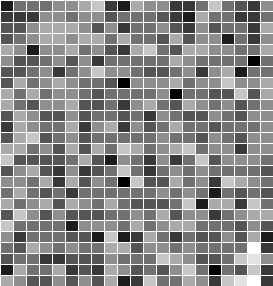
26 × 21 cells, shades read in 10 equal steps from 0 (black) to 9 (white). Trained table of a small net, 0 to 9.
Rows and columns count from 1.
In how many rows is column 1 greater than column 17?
13
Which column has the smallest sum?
10
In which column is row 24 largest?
20
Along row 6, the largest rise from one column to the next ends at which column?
21
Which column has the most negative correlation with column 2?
7
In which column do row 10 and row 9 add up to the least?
14
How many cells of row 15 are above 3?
12
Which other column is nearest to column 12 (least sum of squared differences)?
5
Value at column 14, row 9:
0
